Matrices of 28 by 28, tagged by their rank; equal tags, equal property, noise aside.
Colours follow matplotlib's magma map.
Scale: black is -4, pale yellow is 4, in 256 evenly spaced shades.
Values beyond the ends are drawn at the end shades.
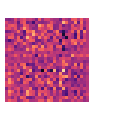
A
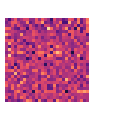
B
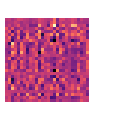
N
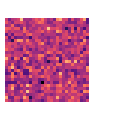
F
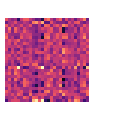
N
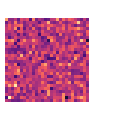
B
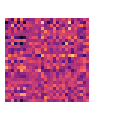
A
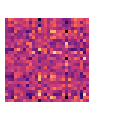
A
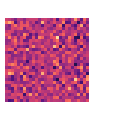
A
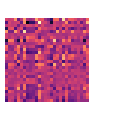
N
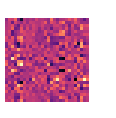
A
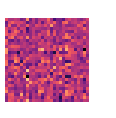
F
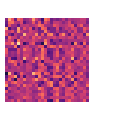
A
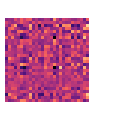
N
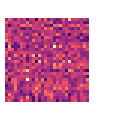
F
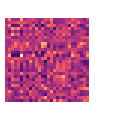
N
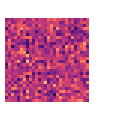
B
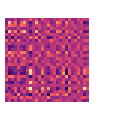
N
